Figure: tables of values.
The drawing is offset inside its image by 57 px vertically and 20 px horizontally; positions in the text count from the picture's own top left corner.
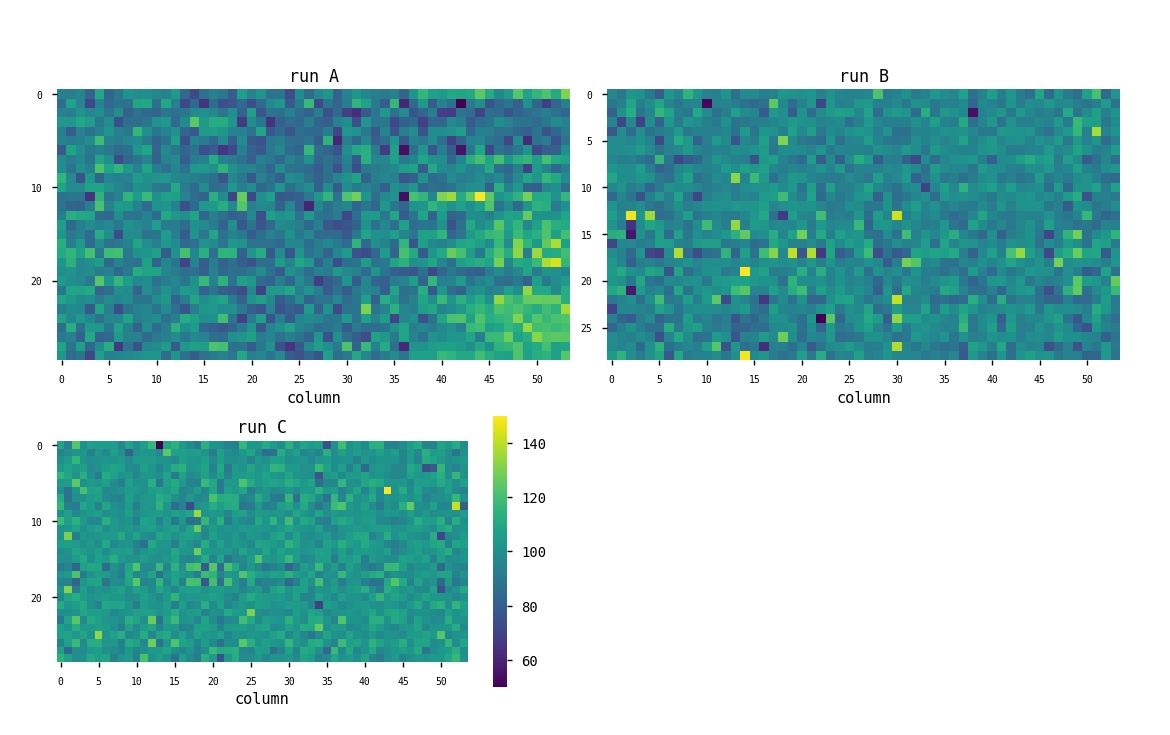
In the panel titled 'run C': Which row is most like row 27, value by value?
7
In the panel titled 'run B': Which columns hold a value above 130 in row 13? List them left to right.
2, 4, 30
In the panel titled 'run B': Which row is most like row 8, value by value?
6
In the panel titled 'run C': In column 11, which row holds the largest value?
28
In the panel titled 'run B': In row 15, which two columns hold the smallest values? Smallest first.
2, 46
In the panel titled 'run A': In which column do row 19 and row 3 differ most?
14
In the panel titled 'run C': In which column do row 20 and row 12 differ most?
50
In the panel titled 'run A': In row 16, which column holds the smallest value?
37
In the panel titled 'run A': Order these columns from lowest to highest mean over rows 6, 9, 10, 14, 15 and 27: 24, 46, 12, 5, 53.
24, 12, 5, 53, 46
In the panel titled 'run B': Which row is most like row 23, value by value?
16
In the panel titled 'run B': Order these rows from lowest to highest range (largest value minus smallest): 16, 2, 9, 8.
8, 16, 9, 2
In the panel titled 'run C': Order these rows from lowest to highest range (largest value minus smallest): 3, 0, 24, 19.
24, 3, 19, 0
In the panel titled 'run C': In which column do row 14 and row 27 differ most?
18
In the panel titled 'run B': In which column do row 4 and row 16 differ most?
51
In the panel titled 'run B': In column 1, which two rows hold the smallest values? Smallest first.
3, 24
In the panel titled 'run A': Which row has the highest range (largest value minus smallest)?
11
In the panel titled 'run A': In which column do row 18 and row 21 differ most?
52
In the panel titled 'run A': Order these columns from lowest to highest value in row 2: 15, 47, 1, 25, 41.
41, 47, 25, 1, 15
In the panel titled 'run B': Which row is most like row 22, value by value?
27
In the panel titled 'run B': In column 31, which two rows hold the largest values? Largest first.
18, 15
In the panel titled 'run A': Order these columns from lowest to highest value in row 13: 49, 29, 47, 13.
29, 13, 47, 49
